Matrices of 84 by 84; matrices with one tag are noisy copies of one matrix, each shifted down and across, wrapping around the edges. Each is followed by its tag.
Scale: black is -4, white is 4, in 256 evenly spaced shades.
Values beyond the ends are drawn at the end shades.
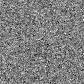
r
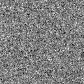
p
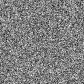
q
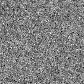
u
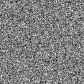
r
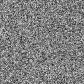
q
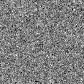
p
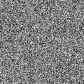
u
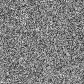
q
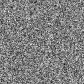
q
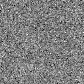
q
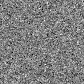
r
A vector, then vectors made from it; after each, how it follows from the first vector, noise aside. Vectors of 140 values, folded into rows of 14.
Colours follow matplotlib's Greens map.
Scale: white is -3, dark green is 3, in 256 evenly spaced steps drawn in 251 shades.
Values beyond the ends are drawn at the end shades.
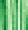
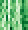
reversed.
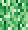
sign-scrambled.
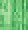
wrapped around, negated, shrunk.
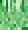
reversed, partly zeroed.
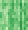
wrapped around, negated, shrunk.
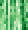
reversed.
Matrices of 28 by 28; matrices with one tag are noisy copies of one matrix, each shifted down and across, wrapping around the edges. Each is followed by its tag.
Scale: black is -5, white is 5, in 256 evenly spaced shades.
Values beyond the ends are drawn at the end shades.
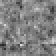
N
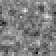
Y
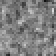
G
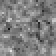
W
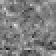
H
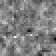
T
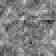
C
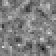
T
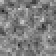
T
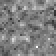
W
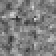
N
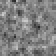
Y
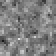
T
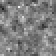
T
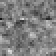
H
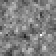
T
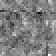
G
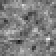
C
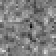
W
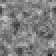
Y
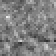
H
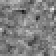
C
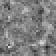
N
